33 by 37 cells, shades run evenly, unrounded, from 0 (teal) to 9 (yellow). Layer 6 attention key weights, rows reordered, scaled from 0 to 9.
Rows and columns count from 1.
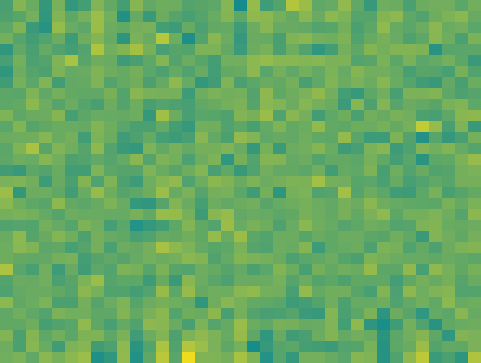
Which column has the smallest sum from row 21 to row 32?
11
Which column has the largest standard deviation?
15
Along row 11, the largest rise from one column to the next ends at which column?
13
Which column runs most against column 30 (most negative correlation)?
16
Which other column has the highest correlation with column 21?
30
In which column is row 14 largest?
3
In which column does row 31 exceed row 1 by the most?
19
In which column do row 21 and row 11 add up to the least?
12
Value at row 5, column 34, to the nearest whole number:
1
